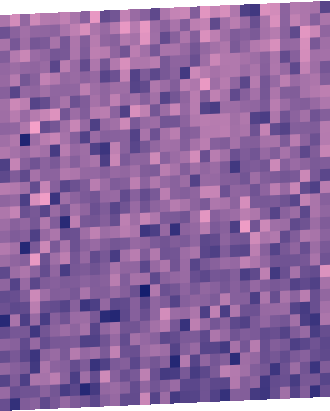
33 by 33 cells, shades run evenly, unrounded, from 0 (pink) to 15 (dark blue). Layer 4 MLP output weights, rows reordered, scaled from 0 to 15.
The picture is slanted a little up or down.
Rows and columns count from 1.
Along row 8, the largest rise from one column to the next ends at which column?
4
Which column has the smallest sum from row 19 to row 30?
27
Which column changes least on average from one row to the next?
8
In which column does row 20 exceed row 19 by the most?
25
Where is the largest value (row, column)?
24, 15
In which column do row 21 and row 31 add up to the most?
28
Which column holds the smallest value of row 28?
22
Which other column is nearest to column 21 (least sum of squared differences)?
13
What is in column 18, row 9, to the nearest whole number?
3
